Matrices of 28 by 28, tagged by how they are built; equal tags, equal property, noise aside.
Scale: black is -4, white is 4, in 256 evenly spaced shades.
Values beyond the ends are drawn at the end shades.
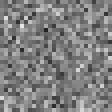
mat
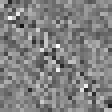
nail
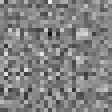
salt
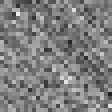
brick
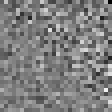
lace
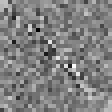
nail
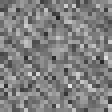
brick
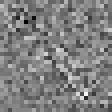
nail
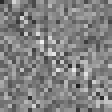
nail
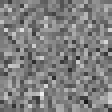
mat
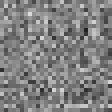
salt
